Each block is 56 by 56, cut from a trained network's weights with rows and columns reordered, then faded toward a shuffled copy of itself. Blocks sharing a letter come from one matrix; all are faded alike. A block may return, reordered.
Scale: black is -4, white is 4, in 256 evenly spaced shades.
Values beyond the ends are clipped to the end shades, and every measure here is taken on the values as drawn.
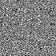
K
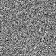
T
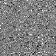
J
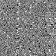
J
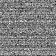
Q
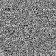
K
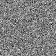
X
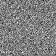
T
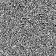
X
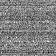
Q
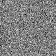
X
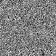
X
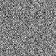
K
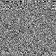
K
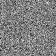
X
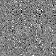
J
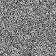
T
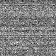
Q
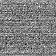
Q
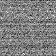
Q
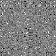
J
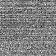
Q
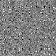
J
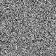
T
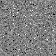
J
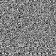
K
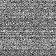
Q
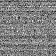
Q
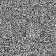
X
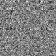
K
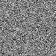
T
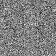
X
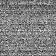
Q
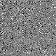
J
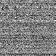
Q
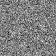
T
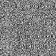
K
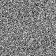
T
